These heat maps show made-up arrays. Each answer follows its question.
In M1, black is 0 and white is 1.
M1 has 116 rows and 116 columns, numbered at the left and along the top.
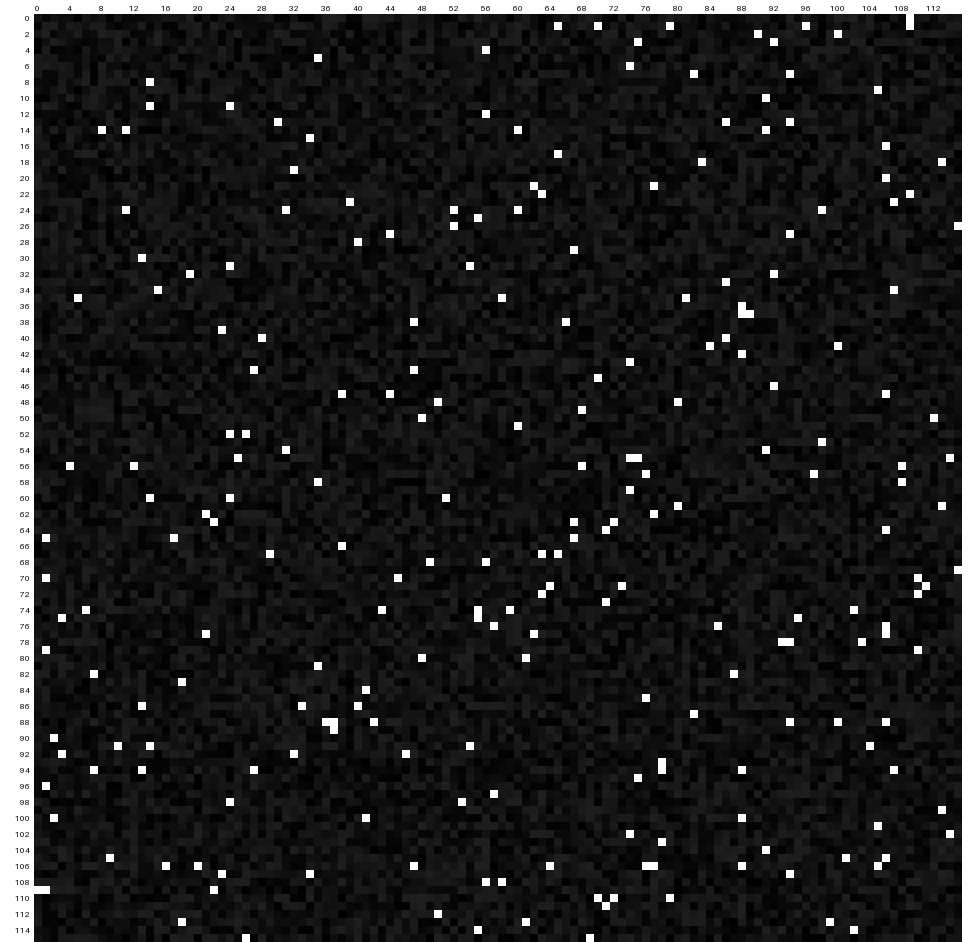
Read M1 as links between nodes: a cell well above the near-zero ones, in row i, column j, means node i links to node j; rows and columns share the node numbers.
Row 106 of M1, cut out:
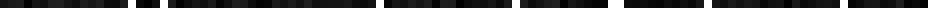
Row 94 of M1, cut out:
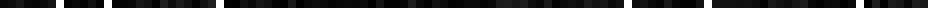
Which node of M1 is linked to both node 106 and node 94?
node 88
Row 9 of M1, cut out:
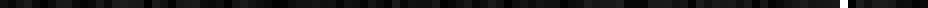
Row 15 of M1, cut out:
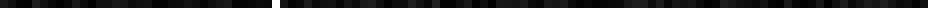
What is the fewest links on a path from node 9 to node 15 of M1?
7
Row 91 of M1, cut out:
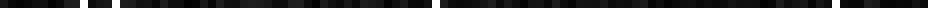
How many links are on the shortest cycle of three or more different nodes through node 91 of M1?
6
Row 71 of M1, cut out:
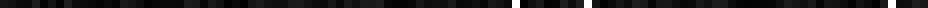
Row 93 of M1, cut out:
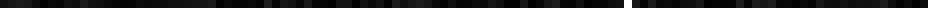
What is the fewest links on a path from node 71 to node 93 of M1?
6
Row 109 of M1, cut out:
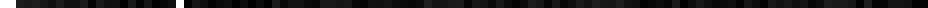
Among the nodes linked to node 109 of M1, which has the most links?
node 1
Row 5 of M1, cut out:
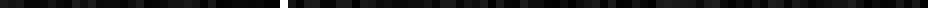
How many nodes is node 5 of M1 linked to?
1
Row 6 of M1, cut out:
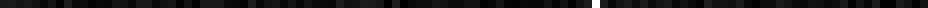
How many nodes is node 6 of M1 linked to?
1
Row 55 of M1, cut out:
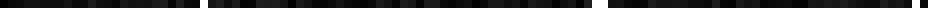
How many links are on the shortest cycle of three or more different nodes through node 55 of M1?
4
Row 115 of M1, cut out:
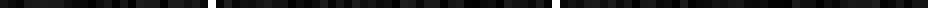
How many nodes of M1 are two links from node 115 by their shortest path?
1
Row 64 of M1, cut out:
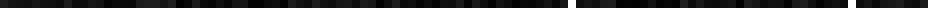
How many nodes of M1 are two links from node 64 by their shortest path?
9
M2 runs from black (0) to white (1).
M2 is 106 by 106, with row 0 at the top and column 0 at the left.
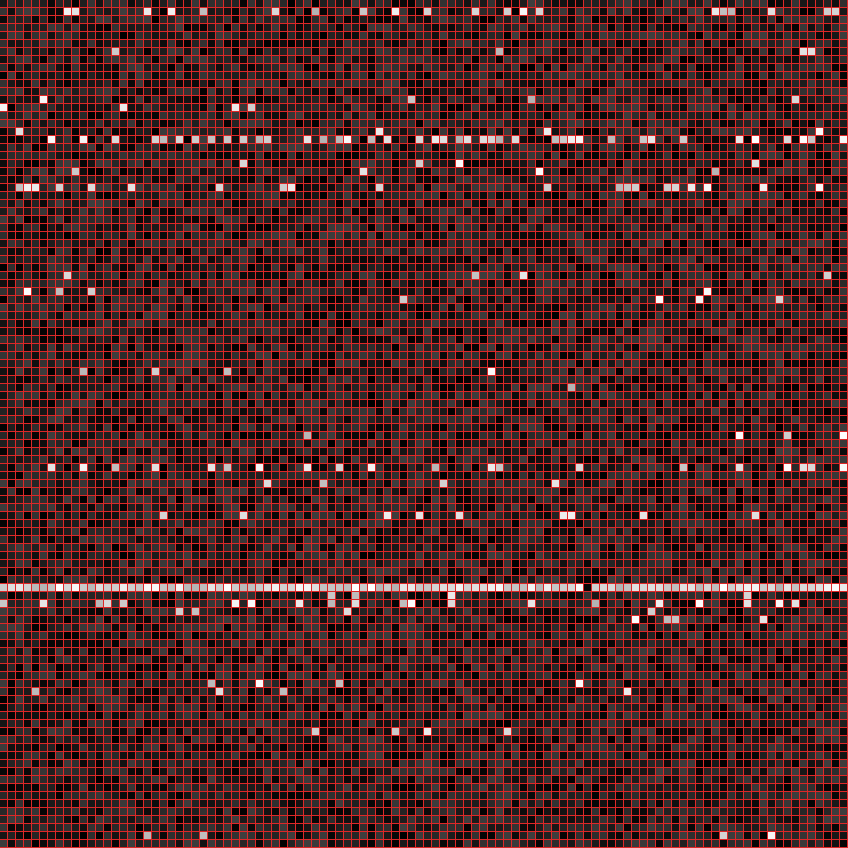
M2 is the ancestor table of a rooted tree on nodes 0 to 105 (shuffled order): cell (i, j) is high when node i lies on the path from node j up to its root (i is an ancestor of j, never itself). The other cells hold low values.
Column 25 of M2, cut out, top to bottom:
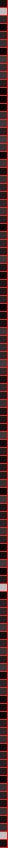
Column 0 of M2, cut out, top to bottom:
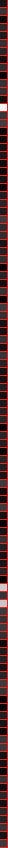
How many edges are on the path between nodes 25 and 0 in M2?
6
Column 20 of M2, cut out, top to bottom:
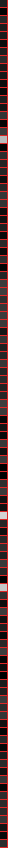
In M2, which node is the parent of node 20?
64
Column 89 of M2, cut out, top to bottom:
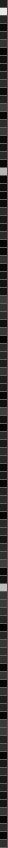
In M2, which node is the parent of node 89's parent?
1
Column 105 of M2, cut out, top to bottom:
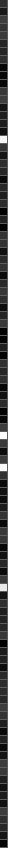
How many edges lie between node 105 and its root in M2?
4
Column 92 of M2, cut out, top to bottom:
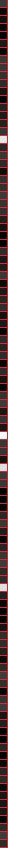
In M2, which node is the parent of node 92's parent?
58
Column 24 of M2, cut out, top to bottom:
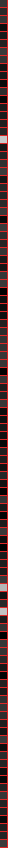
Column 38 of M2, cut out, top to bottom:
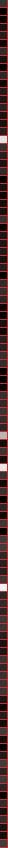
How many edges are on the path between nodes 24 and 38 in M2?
5
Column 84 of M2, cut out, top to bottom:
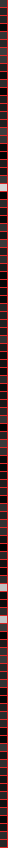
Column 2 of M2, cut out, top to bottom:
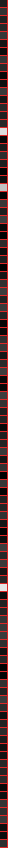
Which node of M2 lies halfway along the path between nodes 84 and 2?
23
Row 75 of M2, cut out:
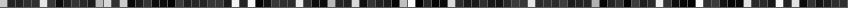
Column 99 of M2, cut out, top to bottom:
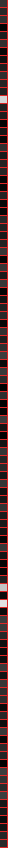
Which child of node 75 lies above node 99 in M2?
12
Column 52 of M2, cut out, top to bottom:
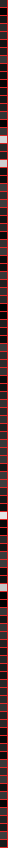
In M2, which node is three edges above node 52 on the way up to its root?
17
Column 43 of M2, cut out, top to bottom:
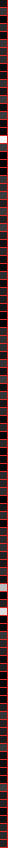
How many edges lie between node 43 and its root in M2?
3
